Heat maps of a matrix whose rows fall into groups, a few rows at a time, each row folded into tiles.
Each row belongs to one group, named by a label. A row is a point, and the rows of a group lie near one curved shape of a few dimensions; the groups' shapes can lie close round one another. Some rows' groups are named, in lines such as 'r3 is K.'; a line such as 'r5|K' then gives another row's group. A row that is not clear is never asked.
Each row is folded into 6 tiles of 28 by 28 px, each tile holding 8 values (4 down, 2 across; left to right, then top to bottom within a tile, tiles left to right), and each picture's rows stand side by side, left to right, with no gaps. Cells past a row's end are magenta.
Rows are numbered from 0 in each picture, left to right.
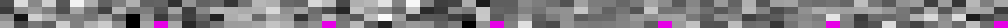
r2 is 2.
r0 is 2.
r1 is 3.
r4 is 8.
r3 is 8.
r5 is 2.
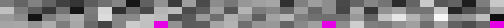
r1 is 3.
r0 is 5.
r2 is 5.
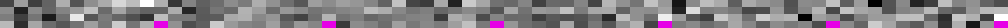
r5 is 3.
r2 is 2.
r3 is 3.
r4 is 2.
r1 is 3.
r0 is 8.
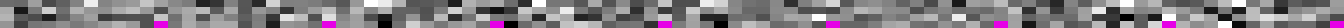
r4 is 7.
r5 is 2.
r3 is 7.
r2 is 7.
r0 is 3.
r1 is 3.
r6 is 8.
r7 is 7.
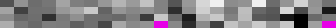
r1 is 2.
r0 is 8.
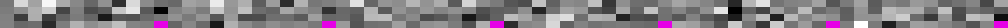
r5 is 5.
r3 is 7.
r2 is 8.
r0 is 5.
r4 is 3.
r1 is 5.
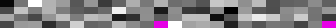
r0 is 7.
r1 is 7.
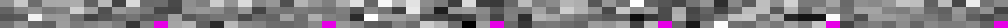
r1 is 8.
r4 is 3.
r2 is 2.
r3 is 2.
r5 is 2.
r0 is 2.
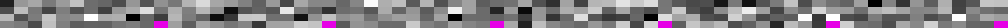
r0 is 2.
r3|8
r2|7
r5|3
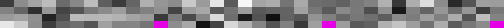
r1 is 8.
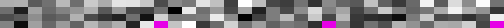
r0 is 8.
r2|3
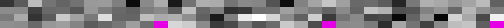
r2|3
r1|7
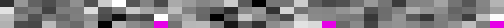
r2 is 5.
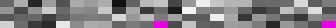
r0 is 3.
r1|2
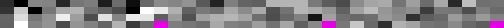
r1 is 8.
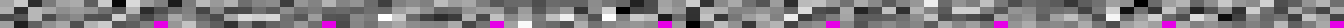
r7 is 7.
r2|8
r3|5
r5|3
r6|5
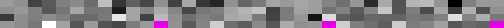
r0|3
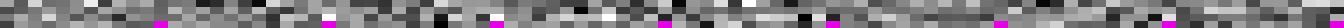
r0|7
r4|2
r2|3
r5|8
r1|3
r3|5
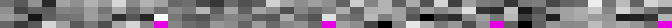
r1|3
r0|3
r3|3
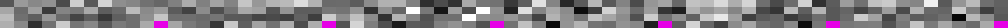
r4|2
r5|7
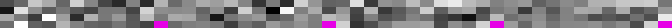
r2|8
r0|2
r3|8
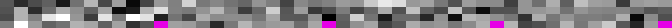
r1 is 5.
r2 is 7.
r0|5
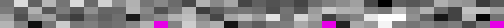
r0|8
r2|8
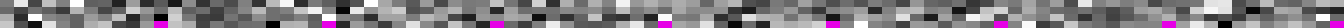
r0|2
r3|3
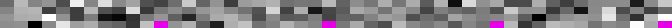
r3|5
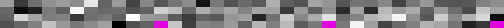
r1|3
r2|5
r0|7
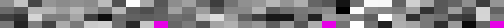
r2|2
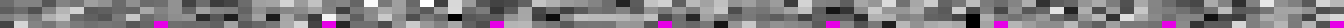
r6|3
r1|3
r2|7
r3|7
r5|2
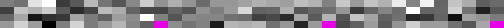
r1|8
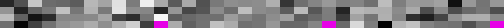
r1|3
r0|3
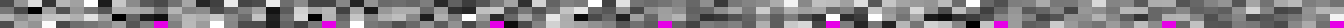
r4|3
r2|5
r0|7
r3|7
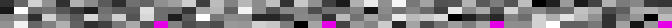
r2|7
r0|2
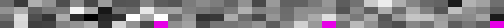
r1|5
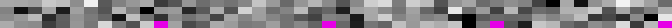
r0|7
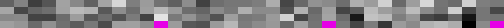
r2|2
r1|3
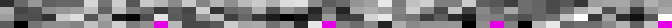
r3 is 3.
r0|3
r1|8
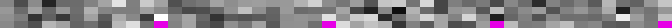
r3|3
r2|7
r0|3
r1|8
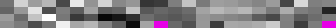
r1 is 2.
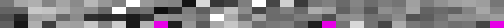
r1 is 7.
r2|8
